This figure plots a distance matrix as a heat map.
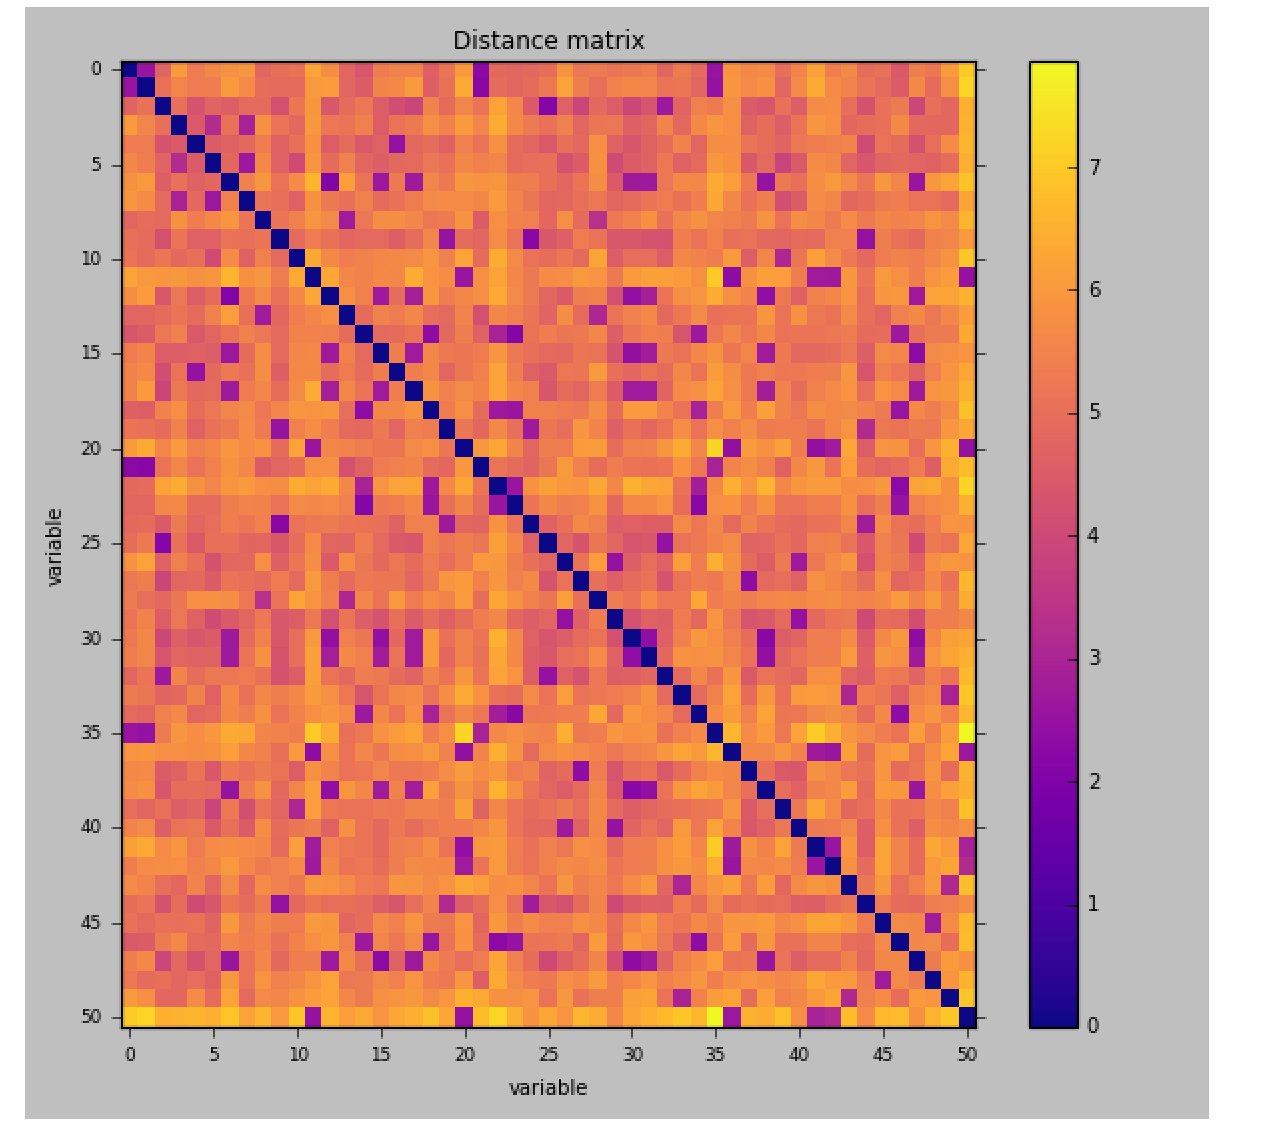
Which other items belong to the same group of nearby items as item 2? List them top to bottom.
25, 32
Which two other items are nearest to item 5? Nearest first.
7, 3
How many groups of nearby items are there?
14
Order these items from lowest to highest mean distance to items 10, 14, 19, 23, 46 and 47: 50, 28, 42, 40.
40, 42, 28, 50
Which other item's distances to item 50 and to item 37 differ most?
27
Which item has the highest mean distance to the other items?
50
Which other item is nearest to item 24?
9
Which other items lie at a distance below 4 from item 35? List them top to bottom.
0, 1, 21
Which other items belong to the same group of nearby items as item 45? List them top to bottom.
48
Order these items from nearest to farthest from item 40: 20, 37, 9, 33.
37, 9, 20, 33
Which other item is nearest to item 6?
12
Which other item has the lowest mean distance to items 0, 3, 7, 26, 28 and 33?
5
